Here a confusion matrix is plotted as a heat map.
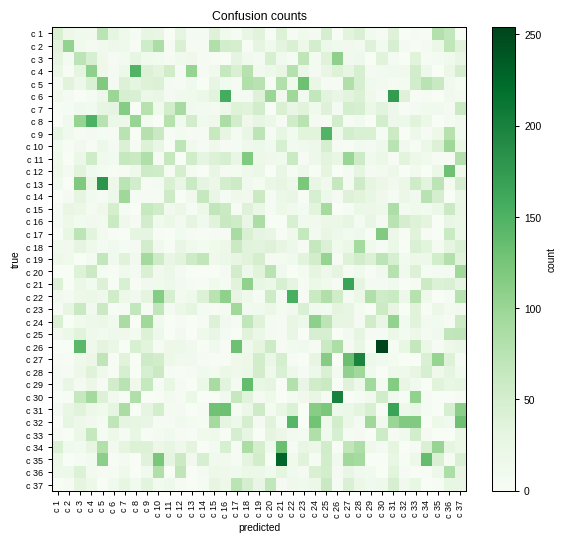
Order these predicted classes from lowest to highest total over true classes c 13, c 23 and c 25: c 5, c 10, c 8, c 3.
c 10, c 8, c 3, c 5
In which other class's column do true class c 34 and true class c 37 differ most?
c 21
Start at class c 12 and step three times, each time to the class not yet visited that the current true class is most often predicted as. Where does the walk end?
c 31
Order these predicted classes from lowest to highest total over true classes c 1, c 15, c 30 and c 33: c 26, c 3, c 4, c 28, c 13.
c 13, c 28, c 3, c 4, c 26
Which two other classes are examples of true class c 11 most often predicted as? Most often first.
c 18, c 27
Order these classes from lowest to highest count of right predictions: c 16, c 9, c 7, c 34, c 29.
c 34, c 16, c 9, c 29, c 7
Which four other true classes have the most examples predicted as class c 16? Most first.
c 6, c 31, c 22, c 8
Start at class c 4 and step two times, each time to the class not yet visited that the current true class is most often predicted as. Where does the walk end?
c 3
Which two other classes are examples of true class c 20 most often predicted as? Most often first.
c 37, c 31
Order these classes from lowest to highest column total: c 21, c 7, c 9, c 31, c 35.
c 35, c 21, c 7, c 9, c 31
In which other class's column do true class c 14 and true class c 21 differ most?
c 27
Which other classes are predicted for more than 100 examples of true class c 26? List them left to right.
c 3, c 17, c 30
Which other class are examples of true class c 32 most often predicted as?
c 22
